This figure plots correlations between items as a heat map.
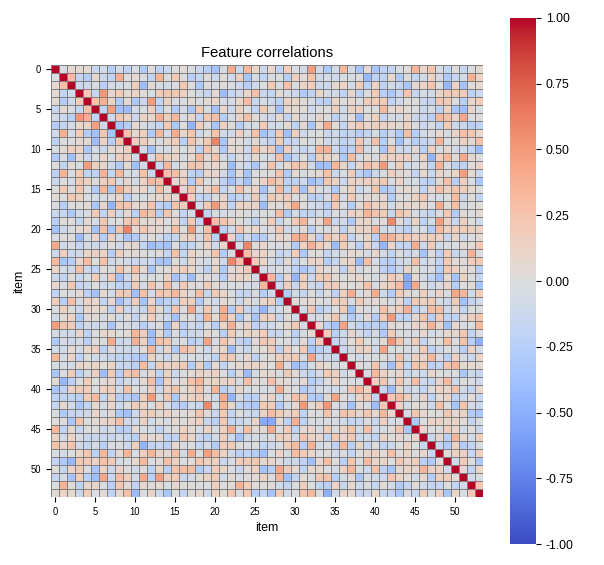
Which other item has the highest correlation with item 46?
50
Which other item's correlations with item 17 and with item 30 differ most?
20
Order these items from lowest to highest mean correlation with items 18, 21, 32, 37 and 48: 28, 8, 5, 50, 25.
25, 8, 5, 50, 28
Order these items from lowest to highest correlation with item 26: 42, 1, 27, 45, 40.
1, 40, 45, 42, 27
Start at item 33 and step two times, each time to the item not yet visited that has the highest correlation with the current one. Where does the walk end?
34
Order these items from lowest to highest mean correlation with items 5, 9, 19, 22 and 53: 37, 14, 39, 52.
14, 37, 39, 52
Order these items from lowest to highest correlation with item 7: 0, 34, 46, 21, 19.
0, 46, 19, 21, 34
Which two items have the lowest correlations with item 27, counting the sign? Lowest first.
44, 53
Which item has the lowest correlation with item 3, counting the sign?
21
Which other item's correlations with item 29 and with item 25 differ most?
8
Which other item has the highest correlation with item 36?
32
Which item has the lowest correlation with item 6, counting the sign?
38
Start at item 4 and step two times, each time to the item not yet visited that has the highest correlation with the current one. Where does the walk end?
41
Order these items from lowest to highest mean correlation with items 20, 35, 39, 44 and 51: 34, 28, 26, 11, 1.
1, 26, 34, 28, 11
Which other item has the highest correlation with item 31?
42
